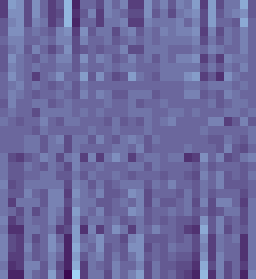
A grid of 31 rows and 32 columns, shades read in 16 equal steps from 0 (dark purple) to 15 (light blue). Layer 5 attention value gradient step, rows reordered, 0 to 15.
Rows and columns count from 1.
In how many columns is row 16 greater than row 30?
18
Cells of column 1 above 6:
23
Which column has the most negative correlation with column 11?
15
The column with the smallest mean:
9
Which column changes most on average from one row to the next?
17
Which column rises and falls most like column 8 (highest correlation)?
11
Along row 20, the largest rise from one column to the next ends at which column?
26
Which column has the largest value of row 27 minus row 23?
13
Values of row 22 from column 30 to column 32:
7 5 7
